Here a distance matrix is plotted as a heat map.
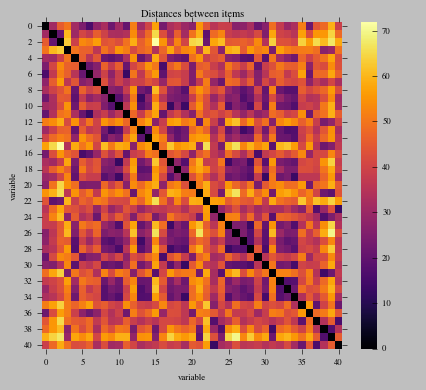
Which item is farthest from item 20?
2
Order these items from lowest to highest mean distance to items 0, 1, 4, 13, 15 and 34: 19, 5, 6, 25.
19, 25, 6, 5
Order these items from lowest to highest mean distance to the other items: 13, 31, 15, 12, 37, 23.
13, 23, 37, 31, 12, 15
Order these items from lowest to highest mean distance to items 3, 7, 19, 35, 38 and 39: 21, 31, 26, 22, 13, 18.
31, 21, 13, 18, 26, 22
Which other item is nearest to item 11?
6
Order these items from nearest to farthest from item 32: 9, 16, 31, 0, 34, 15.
34, 9, 0, 16, 31, 15
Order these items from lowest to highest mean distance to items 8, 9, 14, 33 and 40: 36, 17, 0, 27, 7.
27, 17, 0, 7, 36
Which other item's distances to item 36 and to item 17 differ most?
25
